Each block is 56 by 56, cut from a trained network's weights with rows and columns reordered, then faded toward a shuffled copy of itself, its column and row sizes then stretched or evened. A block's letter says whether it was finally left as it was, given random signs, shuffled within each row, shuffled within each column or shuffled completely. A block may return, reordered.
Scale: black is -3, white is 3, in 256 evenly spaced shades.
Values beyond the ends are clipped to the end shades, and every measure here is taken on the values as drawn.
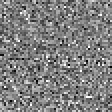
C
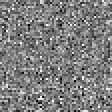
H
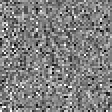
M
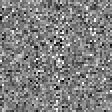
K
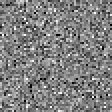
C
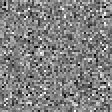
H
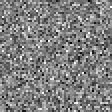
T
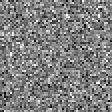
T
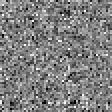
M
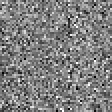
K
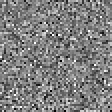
C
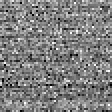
C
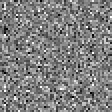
K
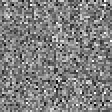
H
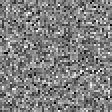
T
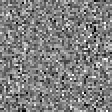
K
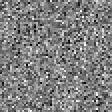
K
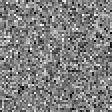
T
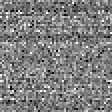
C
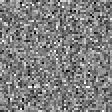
T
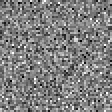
T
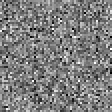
H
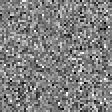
K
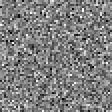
T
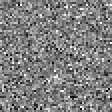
C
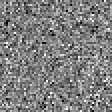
K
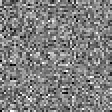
M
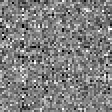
M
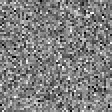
K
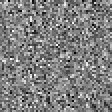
H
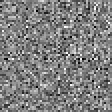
M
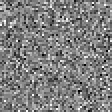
T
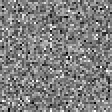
K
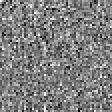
M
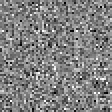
H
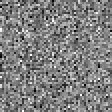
K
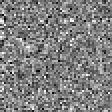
M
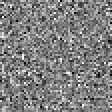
H
